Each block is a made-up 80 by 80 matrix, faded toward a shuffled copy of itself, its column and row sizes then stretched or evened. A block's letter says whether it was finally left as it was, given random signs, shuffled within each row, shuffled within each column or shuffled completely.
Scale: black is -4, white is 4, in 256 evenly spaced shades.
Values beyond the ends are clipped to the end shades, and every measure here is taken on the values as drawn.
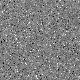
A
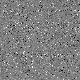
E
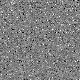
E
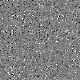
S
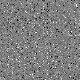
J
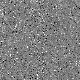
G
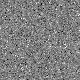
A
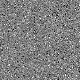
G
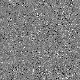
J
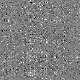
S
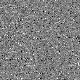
E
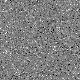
E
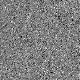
G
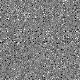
J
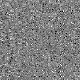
S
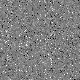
G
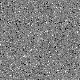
E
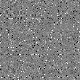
S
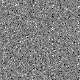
G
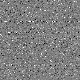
E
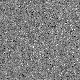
A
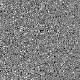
S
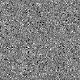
S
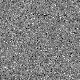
E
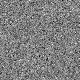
A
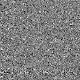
J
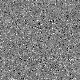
E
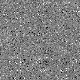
S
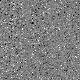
G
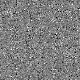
J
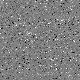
E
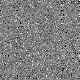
S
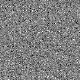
J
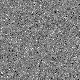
A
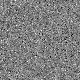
A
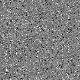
G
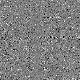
J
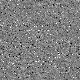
E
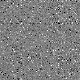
S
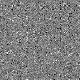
J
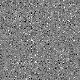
J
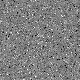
A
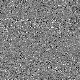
E
